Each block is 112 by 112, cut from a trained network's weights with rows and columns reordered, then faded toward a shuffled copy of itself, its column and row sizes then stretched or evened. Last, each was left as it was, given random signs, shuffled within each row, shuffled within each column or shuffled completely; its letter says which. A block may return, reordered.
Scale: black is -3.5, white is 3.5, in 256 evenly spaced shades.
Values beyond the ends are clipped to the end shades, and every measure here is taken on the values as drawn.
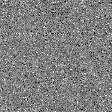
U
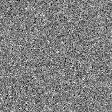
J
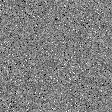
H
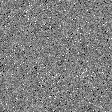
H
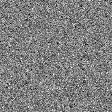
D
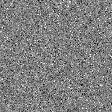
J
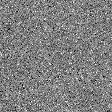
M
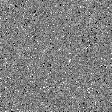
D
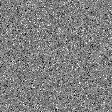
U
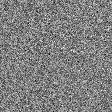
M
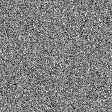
M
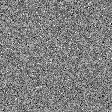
H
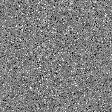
J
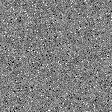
H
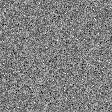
M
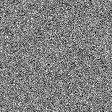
H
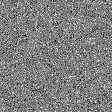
H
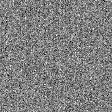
J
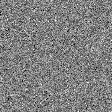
D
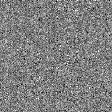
U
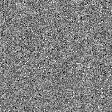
U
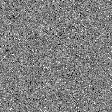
U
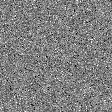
H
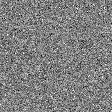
H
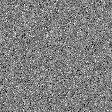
J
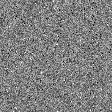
J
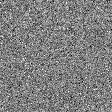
H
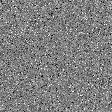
H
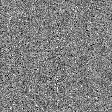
J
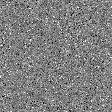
J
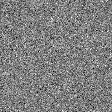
D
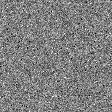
M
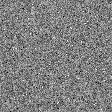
H
